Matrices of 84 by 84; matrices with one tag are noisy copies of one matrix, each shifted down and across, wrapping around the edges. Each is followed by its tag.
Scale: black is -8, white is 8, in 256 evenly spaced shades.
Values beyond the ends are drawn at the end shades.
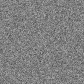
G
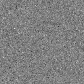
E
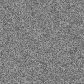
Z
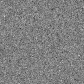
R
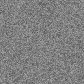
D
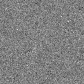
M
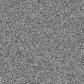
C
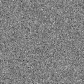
Z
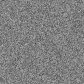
G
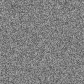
R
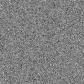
Z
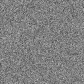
E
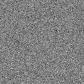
C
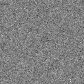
E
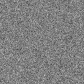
Z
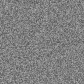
M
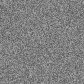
D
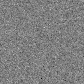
Z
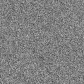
R
